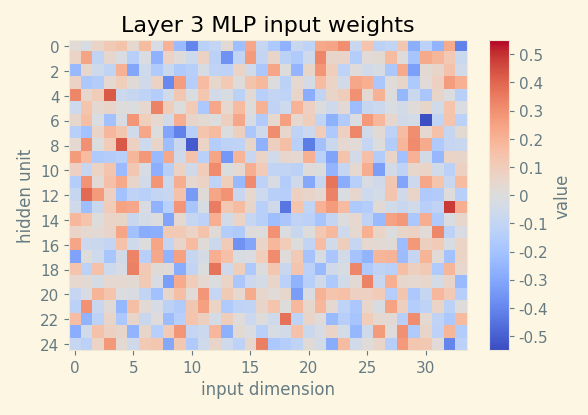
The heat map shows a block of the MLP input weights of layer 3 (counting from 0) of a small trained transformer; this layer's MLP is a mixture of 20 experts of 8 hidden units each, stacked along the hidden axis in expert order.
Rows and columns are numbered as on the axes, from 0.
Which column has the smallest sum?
8
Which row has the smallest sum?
2
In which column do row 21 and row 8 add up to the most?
1
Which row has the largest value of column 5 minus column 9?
18
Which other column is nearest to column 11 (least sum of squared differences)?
31
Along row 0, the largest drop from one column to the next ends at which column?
33
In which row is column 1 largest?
12
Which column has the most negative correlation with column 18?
22
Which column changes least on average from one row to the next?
11
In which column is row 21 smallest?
4
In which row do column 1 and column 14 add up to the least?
16
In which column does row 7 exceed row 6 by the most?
30
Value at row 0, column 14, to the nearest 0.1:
-0.2
